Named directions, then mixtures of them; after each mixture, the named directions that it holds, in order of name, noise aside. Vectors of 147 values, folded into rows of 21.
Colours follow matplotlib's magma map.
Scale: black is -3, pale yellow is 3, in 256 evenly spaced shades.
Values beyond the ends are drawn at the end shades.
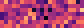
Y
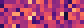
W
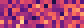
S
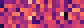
W.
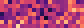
S, Y.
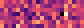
S, W.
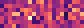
W.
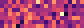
S, W.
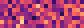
S.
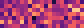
S, W.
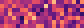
S, Y.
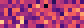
S.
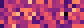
W.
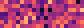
Y.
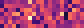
W.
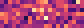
Y.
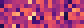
W.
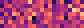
S, W.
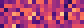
W.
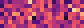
S, W.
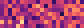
S.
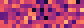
Y.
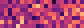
S.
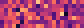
S, W.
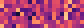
W.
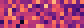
S.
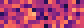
W, Y.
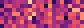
S, W.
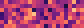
W, Y.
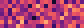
S.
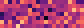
S, Y.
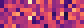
W.
